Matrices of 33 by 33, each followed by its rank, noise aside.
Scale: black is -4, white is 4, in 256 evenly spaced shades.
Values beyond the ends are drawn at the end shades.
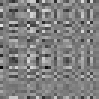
two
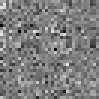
six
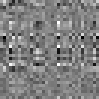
two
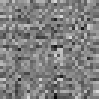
five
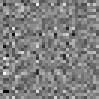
four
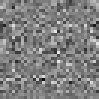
four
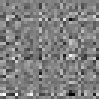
three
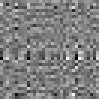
three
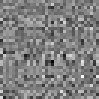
four
